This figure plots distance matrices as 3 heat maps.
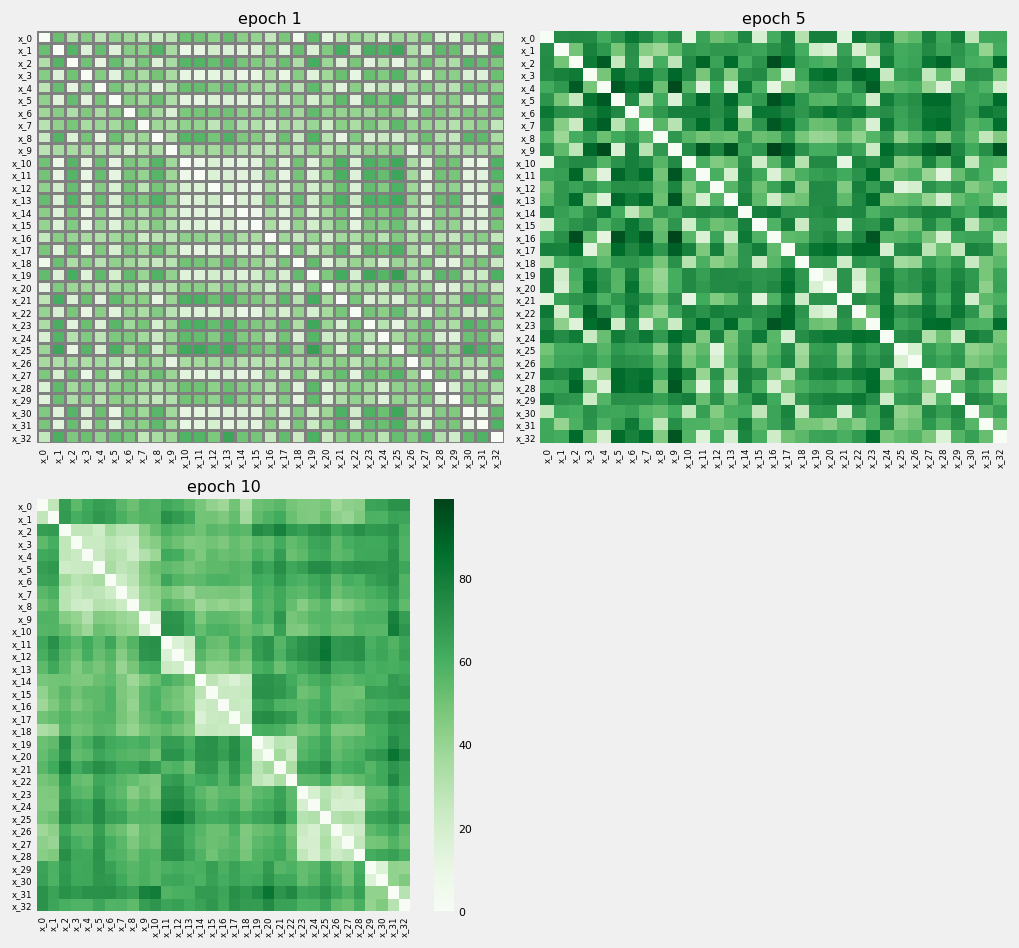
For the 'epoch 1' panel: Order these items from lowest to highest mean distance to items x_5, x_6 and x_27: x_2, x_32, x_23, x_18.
x_18, x_2, x_23, x_32
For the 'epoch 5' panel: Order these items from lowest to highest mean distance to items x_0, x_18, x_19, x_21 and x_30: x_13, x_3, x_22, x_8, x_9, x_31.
x_8, x_31, x_13, x_22, x_9, x_3
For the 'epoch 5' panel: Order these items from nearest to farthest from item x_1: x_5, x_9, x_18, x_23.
x_23, x_5, x_9, x_18
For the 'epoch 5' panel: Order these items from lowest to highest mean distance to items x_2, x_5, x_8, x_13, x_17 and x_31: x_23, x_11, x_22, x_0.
x_23, x_11, x_22, x_0
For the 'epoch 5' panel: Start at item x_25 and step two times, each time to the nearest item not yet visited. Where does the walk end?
x_26
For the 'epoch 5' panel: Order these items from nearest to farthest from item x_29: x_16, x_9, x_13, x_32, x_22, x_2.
x_13, x_32, x_16, x_2, x_9, x_22
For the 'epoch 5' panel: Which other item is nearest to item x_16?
x_4
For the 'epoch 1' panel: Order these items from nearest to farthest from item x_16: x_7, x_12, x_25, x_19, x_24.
x_7, x_24, x_12, x_19, x_25
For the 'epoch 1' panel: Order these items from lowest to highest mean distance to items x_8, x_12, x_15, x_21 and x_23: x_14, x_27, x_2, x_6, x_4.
x_4, x_2, x_14, x_27, x_6
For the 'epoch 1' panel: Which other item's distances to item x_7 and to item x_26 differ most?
x_6
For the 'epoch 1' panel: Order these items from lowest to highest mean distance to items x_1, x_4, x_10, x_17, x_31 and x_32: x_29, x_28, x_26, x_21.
x_26, x_29, x_28, x_21
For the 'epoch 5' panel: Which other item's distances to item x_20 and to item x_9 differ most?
x_22
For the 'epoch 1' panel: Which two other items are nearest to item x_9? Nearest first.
x_26, x_6
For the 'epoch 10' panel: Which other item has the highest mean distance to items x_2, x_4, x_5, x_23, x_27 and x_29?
x_21
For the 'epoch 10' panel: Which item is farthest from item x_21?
x_2
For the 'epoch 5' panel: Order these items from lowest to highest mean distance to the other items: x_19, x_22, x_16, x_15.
x_15, x_16, x_19, x_22
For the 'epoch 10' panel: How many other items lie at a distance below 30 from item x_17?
4
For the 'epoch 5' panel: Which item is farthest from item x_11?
x_9
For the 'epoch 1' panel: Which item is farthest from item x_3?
x_25
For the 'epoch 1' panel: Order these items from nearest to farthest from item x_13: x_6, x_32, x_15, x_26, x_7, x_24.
x_15, x_26, x_7, x_6, x_24, x_32
